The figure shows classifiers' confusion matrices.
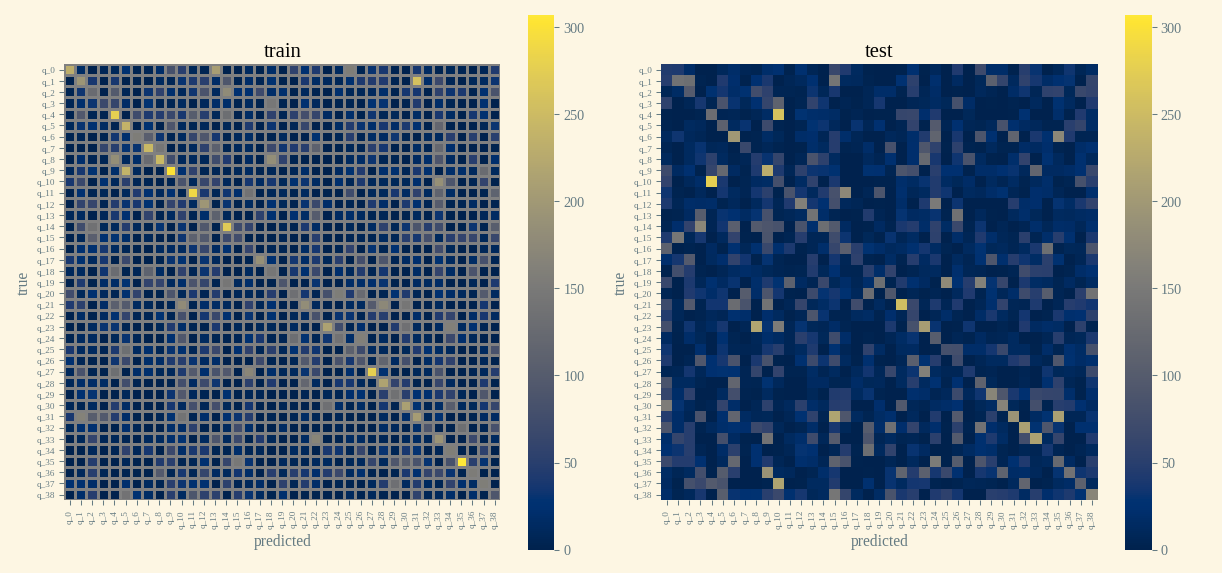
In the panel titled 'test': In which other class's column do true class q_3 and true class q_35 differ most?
q_24
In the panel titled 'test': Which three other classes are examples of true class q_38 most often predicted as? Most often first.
q_15, q_5, q_20
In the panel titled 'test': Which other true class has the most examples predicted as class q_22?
q_26
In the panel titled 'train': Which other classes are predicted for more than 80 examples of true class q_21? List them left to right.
q_4, q_5, q_10, q_27, q_28, q_30
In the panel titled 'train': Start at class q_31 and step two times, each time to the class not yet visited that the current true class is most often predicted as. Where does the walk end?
q_14
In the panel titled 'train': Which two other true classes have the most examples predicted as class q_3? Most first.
q_31, q_7
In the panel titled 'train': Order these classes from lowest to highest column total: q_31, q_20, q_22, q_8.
q_20, q_8, q_22, q_31
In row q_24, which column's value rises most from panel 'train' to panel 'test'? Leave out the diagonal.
q_15
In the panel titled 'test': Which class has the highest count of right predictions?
q_21
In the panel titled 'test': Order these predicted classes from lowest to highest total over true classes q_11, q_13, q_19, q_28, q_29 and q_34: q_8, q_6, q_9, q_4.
q_4, q_8, q_9, q_6
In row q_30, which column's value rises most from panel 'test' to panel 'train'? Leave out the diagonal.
q_23
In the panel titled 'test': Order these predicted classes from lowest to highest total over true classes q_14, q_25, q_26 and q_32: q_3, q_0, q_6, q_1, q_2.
q_1, q_2, q_0, q_6, q_3
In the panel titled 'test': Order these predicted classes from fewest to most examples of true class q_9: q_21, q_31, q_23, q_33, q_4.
q_23, q_31, q_4, q_21, q_33
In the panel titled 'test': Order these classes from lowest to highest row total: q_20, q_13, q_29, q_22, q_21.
q_22, q_13, q_29, q_20, q_21
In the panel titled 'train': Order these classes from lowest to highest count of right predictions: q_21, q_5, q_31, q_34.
q_34, q_21, q_31, q_5
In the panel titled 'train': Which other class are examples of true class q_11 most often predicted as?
q_16
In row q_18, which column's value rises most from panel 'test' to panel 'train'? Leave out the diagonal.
q_4
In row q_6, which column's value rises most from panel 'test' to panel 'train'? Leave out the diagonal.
q_7
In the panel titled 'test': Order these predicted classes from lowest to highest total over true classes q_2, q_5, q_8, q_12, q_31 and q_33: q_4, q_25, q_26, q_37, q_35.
q_25, q_4, q_37, q_26, q_35
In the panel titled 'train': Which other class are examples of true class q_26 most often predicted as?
q_28
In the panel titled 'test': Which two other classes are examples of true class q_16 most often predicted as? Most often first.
q_34, q_0
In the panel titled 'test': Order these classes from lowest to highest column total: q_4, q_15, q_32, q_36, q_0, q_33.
q_36, q_4, q_33, q_32, q_0, q_15
